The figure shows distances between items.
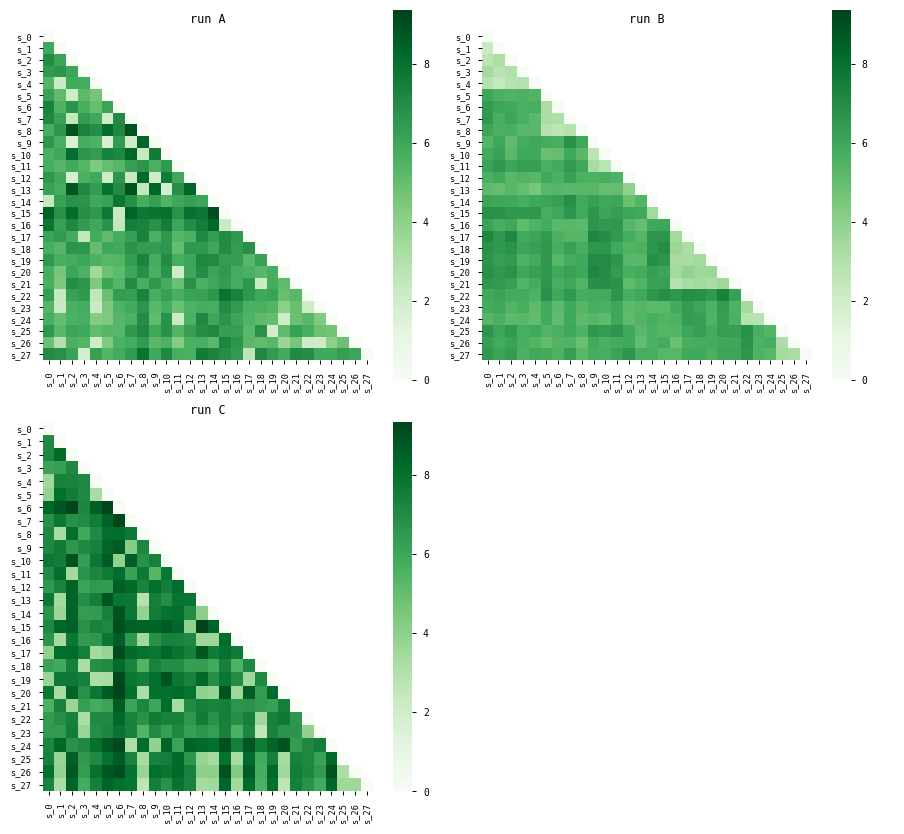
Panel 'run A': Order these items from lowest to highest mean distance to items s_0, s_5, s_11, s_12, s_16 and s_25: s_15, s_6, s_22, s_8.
s_6, s_22, s_15, s_8
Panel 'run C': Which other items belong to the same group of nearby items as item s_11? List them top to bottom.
s_2, s_21
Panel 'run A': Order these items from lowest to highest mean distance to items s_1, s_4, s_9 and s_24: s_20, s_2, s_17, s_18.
s_20, s_2, s_18, s_17
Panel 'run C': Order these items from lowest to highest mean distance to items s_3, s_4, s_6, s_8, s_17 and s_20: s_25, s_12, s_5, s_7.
s_25, s_5, s_12, s_7
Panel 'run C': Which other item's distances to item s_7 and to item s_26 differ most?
s_24
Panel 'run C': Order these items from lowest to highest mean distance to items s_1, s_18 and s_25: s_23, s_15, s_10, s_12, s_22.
s_23, s_22, s_12, s_10, s_15
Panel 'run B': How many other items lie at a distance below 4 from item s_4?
4
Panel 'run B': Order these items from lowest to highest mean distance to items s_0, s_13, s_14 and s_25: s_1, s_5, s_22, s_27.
s_1, s_27, s_5, s_22
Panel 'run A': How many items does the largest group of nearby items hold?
5
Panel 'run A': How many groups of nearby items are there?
9
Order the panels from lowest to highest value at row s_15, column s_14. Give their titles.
run B, run C, run A
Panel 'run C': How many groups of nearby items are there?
7
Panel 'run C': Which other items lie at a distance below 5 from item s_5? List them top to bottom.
s_0, s_4, s_17, s_19
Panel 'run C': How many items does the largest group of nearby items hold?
9
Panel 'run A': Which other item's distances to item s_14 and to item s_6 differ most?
s_15
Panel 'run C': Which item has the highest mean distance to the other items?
s_6
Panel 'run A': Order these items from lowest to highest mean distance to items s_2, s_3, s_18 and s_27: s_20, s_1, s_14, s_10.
s_20, s_1, s_14, s_10
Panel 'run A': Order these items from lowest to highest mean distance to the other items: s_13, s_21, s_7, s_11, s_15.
s_11, s_21, s_7, s_13, s_15
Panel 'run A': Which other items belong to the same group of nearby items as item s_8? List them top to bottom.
s_10, s_13
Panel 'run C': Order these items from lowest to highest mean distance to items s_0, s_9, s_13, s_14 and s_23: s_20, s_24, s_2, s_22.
s_20, s_22, s_24, s_2
